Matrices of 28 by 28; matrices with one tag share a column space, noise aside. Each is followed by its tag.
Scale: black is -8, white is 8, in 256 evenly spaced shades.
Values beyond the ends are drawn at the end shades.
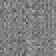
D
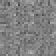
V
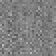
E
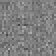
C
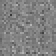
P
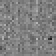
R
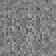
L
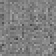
R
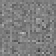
P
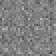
L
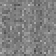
P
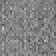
L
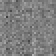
D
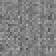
R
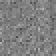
L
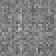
R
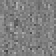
C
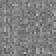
P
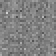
D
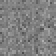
L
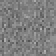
L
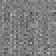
E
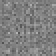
P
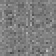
P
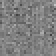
V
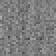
R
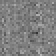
P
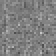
C
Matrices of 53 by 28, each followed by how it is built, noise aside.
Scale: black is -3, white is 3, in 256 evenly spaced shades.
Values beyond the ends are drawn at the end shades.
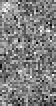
smooth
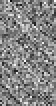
Toeplitz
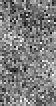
smooth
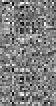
low rank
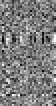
low rank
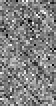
Toeplitz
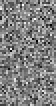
noise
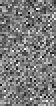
Hankel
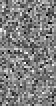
noise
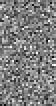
noise
